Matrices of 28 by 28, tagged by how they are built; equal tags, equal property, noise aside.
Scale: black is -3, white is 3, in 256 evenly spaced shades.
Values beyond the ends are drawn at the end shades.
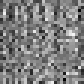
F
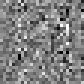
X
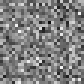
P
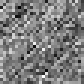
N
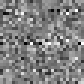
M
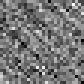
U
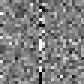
X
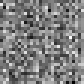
F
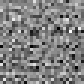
F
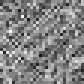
N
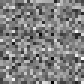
P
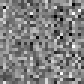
X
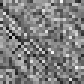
U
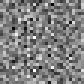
P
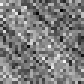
U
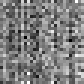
F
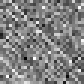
U
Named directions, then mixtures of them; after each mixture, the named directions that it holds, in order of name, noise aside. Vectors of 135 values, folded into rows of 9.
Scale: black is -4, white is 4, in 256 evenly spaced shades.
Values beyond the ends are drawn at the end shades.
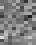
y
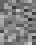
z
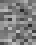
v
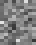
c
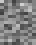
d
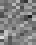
y.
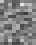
d.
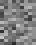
c, d, y.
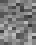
v, y, z.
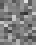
c, v, y.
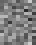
z.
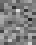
z.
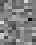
c, z.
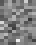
c.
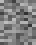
d, v.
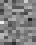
c, d, z.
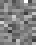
c, v, y.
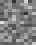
c, d, v.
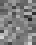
y, z.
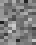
c.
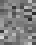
y, z.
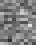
d, v.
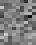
y.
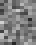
c, d, z.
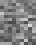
d, v, y.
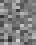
d, y, z.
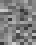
v.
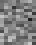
z.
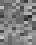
y.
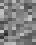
c, d, y.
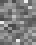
c, v.
